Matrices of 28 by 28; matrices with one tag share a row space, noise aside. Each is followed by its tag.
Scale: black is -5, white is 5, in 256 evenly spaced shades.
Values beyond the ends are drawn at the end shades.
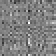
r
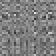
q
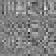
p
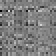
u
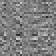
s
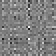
r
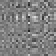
p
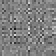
r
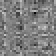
s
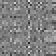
r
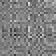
r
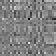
r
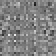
q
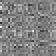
u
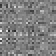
u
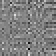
r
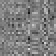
p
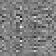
s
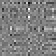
r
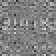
q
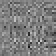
r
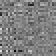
u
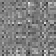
p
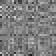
u
